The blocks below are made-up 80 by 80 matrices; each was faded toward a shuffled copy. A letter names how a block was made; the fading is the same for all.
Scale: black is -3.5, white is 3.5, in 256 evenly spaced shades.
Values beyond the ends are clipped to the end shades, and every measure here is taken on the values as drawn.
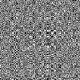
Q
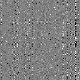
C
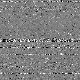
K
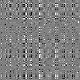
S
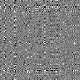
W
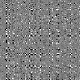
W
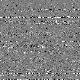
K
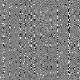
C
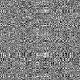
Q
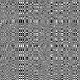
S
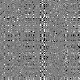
W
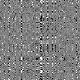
C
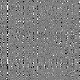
C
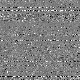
K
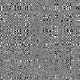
W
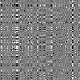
S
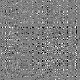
W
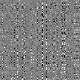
C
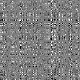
W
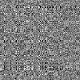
Q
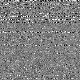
K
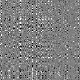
C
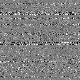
K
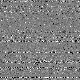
K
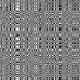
S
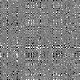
W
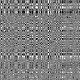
S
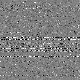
K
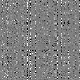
C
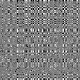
S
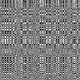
S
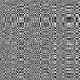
S
